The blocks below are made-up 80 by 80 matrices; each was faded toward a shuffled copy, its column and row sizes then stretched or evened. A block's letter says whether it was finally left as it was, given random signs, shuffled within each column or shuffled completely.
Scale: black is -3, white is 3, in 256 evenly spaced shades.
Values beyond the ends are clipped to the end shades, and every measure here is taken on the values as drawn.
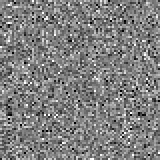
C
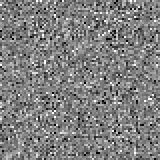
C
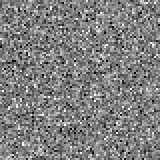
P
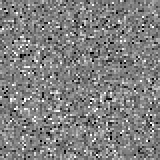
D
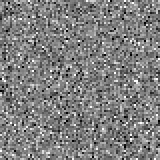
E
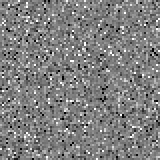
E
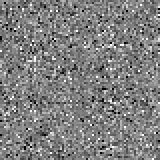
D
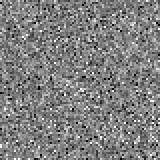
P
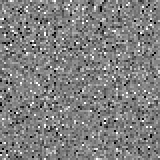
D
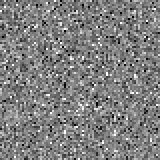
E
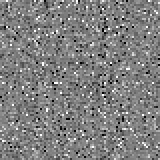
C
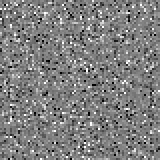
D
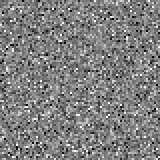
P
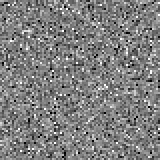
E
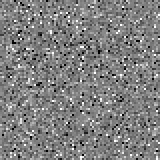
E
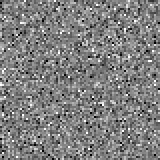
E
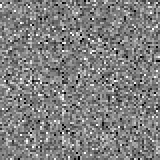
C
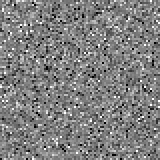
P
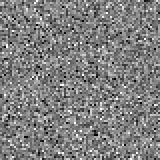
P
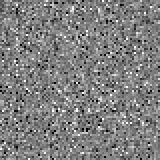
D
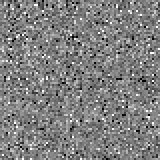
C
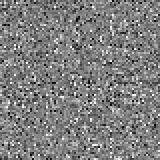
D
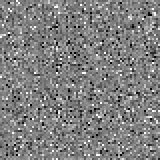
C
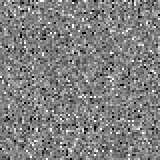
D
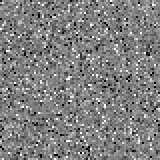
P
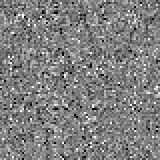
C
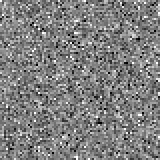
P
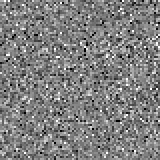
C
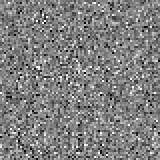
C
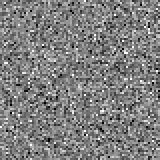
E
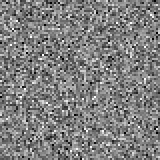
P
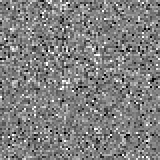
C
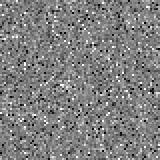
P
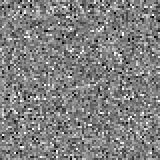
D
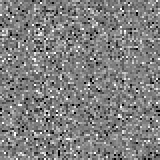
C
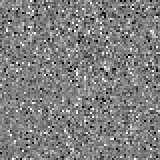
D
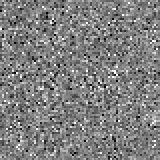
C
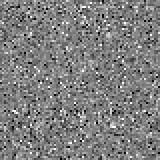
D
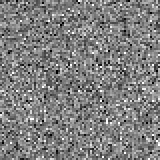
D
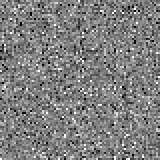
C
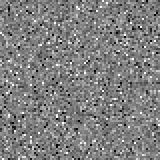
P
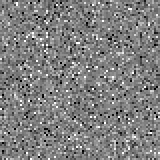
P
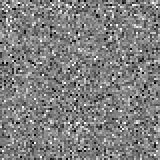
C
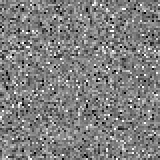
C
